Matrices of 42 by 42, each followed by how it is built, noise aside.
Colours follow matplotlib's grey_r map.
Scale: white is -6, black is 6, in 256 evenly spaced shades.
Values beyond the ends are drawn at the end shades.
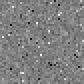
sparse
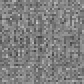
blocks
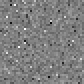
sparse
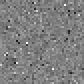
sparse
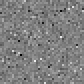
sparse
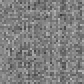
blocks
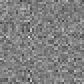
low rank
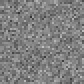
repeating rows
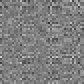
low rank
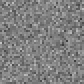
noise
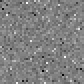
sparse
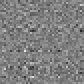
low rank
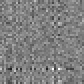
low rank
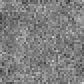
smooth
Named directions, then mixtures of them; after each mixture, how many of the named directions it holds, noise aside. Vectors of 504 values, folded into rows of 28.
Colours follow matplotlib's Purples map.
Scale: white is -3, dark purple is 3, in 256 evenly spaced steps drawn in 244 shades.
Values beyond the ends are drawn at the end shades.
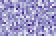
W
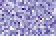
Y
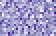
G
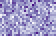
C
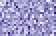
one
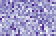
four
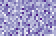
four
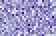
two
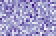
two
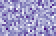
one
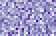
two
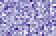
three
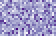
three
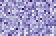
four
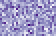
one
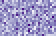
two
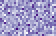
four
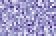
one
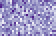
three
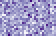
three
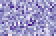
four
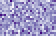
four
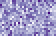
three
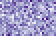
three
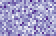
four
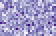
two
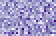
two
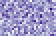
one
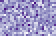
two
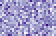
four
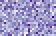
four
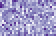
three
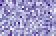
two
